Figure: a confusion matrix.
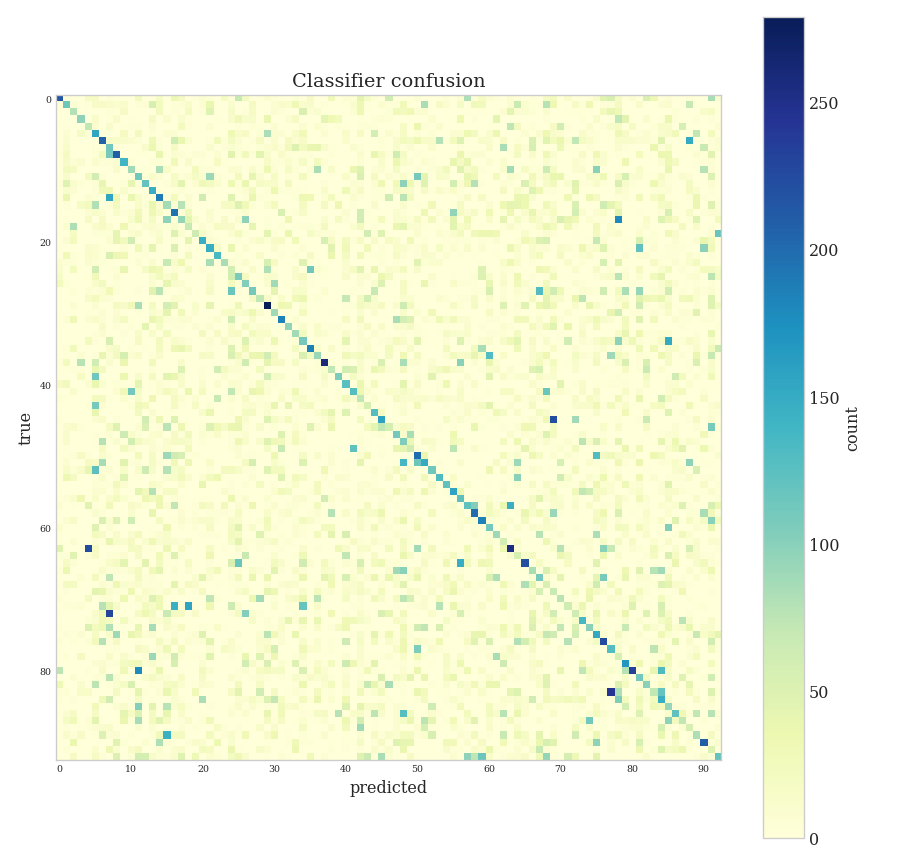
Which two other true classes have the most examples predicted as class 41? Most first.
49, 38
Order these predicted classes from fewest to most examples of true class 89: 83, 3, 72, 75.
83, 3, 75, 72
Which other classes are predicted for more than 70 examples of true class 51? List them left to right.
6, 48, 50, 64, 88
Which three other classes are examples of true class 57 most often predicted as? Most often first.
63, 58, 16
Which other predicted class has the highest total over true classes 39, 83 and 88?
77
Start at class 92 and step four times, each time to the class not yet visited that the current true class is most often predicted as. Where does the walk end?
76
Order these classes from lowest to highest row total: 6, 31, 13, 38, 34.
13, 38, 31, 34, 6
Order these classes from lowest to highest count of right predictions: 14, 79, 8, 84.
84, 79, 14, 8
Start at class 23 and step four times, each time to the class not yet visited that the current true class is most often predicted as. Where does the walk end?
62
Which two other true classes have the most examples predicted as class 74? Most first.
87, 55
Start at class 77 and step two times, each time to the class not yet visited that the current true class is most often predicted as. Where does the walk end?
75
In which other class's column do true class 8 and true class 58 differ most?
7
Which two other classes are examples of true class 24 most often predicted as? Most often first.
35, 29
